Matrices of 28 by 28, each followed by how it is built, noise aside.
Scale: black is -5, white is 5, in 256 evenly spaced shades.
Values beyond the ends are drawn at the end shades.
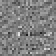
low rank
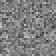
low rank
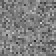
noise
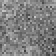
smooth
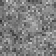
smooth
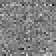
uneven rows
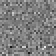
uneven rows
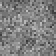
smooth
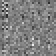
uneven columns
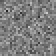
noise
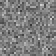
noise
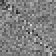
banded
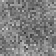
smooth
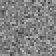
noise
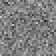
noise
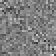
banded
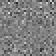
low rank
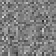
low rank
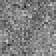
smooth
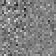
uneven columns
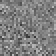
lower triangular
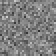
noise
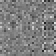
low rank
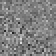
lower triangular
